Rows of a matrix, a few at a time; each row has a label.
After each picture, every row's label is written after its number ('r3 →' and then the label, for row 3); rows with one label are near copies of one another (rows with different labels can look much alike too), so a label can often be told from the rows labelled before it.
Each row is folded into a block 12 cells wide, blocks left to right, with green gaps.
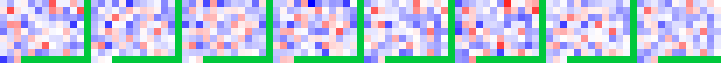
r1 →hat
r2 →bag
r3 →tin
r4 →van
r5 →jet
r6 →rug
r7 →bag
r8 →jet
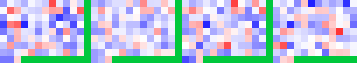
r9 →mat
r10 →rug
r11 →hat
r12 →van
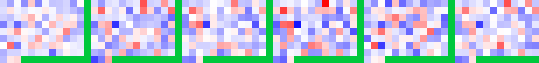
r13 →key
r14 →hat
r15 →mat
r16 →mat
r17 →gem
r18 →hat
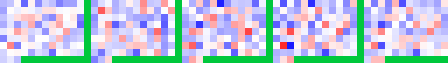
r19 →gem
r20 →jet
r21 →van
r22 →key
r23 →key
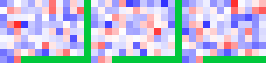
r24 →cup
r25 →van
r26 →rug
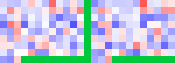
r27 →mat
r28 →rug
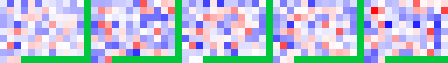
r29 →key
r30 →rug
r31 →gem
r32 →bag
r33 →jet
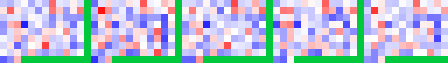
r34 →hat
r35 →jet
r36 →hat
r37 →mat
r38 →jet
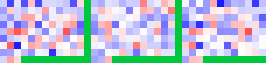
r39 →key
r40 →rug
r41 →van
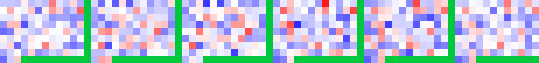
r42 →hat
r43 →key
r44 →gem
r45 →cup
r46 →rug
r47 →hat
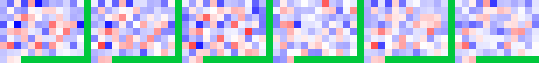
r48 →tin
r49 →key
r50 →bag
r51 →mat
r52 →key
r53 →van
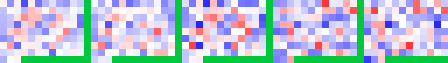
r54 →gem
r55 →bag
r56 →gem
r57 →rug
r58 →hat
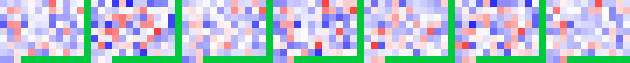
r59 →mat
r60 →gem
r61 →hat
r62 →rug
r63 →key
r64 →van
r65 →cup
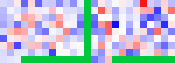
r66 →gem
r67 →mat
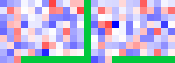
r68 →rug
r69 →mat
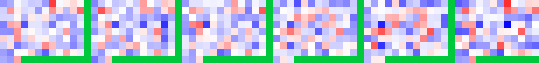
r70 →rug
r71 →jet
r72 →mat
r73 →gem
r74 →gem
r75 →rug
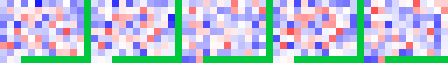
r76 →bag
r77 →gem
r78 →hat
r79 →gem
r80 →jet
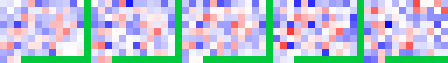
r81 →van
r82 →van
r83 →tin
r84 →gem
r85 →hat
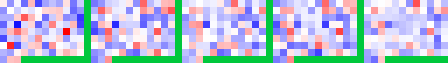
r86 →bag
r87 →rug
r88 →mat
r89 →rug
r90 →cup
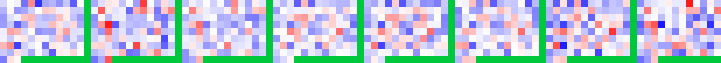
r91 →van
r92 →cup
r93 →cup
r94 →gem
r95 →gem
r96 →van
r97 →key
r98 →mat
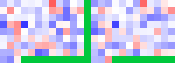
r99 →mat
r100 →rug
